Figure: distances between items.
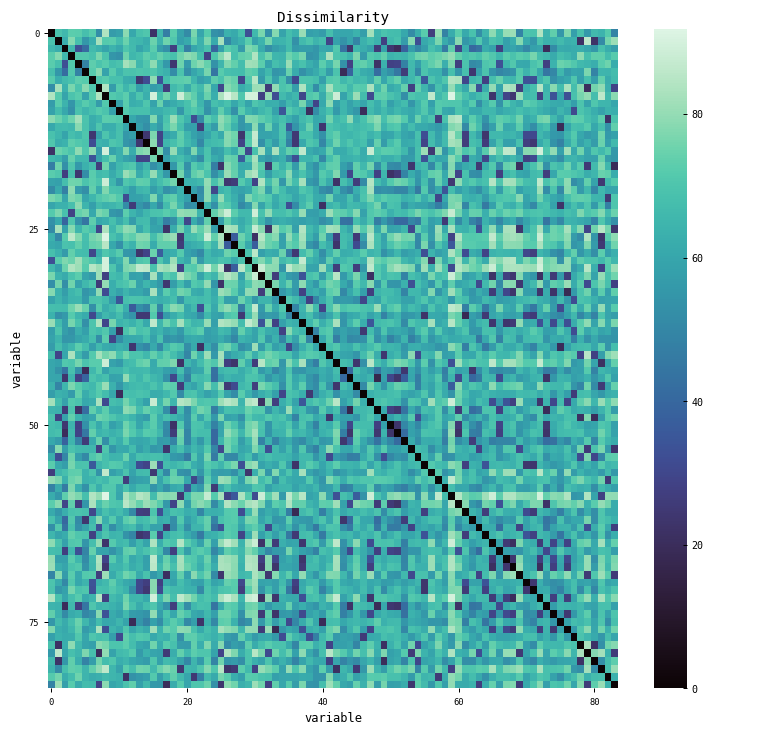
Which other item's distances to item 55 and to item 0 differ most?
15
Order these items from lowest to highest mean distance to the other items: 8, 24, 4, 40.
24, 40, 4, 8
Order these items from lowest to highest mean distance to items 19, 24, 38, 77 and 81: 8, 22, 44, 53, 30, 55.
30, 44, 53, 22, 55, 8
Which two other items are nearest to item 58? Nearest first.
24, 20
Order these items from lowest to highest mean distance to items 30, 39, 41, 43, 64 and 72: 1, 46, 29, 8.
1, 46, 8, 29
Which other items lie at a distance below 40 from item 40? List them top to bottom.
12, 22, 35, 75
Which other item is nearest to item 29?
56
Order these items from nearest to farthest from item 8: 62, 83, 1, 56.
62, 1, 83, 56
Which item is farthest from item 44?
11
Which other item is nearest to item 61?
36
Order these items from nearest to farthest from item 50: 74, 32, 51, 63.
51, 63, 32, 74
